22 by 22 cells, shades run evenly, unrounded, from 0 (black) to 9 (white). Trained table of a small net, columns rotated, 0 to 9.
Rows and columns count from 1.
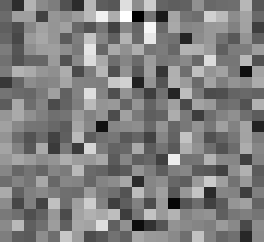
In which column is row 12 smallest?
9
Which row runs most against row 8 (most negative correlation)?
18
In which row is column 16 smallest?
4
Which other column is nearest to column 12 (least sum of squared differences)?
14
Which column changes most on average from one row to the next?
12
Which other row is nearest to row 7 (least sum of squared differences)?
15
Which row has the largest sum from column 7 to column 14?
20
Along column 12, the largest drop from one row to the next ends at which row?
2
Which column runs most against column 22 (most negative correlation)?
21
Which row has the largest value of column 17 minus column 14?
7
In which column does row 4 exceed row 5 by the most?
13
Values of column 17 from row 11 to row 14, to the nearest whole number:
2 5 5 5
